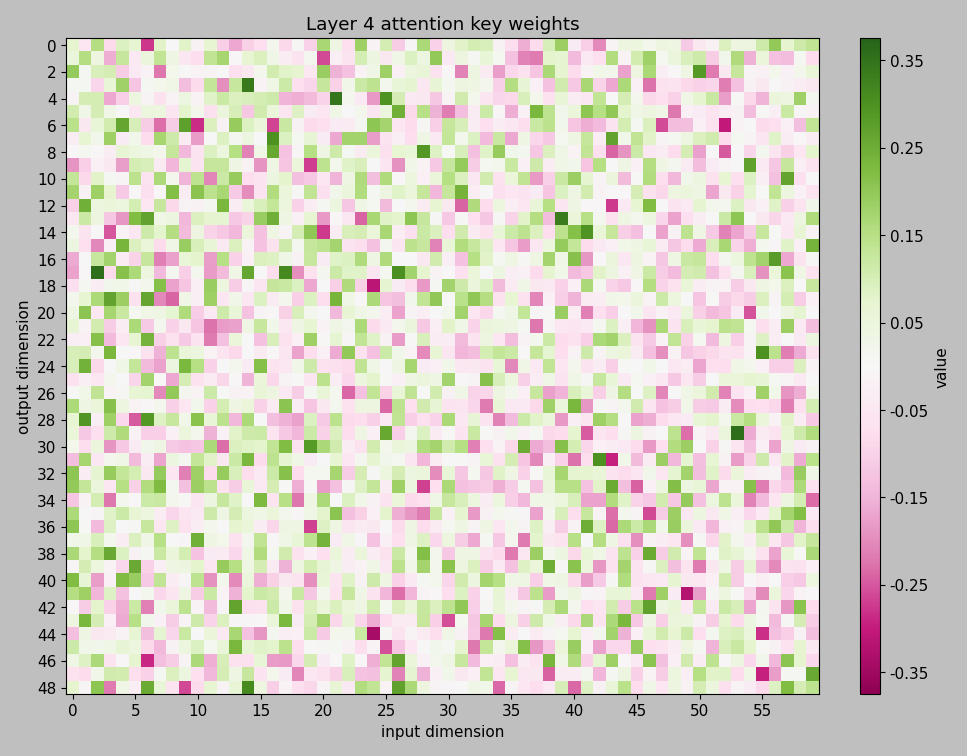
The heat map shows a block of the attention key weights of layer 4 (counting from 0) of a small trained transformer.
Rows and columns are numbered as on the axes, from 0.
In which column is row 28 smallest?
5
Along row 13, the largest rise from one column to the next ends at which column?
39
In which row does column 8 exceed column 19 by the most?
36
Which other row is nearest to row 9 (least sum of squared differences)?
25
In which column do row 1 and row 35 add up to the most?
29
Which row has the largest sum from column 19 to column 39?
42
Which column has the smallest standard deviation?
27
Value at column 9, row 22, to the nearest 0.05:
-0.1
